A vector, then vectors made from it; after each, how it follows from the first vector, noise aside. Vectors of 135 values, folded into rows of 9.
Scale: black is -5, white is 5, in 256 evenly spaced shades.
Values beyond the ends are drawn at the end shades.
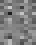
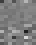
reversed, partly zeroed.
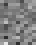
wrapped around, negated.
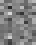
negated.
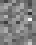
wrapped around, negated.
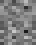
reversed.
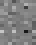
reversed, partly zeroed.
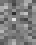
wrapped around, negated.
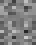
reversed.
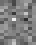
wrapped around, negated.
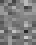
reversed.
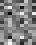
scaled up.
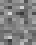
negated.
